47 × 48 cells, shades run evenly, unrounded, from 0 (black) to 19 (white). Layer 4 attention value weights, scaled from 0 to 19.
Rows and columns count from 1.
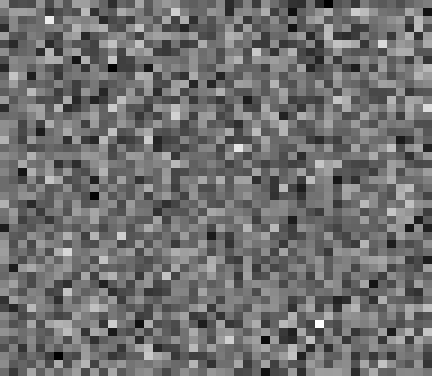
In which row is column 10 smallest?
5
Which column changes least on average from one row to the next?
3
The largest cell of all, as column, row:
36, 41
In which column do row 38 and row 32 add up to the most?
8
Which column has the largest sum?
45
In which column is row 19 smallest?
48
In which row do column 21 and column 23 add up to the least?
4
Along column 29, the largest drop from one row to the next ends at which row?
23
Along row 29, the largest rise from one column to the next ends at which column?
47
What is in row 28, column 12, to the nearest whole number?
7
